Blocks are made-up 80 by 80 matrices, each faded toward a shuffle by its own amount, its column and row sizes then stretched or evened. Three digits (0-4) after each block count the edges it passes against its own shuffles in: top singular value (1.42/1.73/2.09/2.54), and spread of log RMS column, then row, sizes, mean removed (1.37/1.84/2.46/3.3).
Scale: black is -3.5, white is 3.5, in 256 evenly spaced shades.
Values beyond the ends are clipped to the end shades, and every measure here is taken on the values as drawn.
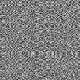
4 0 2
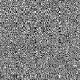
3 2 1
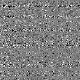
0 2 4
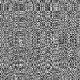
4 3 1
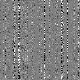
3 4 0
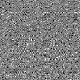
3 0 2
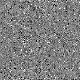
2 2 1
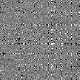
3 3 3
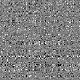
3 2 3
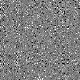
3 2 1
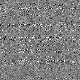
1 1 3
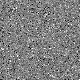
0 1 0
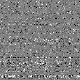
3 0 3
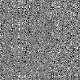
2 3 2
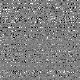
1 2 4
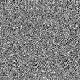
2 0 1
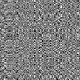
4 3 0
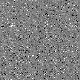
2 1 1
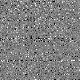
1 1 3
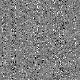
1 3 0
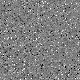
1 0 1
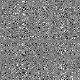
1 3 3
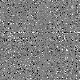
1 2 2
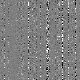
3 4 0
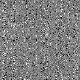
1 3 0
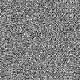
3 0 0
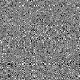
3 2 2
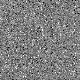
0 1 0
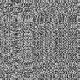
3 1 0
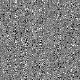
1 3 0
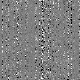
0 4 0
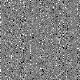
0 3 0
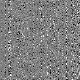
1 4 0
